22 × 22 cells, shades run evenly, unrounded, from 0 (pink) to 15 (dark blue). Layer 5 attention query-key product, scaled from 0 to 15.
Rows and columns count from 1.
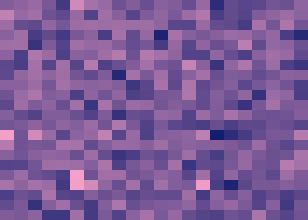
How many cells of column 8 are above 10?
2
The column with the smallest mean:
6
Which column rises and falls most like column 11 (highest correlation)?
19
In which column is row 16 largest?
9
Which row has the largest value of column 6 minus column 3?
10
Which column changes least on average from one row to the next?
20
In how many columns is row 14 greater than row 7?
10
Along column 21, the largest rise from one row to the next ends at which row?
4
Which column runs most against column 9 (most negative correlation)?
22
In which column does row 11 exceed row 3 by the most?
7
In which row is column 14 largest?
17
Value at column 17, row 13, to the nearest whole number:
11
